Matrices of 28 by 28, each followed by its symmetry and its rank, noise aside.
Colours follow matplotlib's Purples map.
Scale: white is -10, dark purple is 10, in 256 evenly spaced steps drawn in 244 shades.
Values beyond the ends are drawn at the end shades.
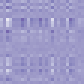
no symmetry, rank one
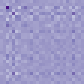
symmetric, rank two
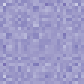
symmetric, rank three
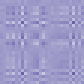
symmetric, rank one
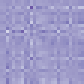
antisymmetric, rank two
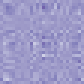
no symmetry, rank three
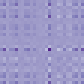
symmetric, rank one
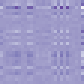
no symmetry, rank one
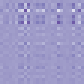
no symmetry, rank one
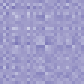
symmetric, rank two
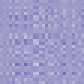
no symmetry, rank two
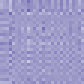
no symmetry, rank two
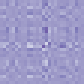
antisymmetric, rank two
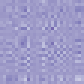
no symmetry, rank three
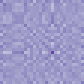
symmetric, rank three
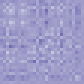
symmetric, rank three
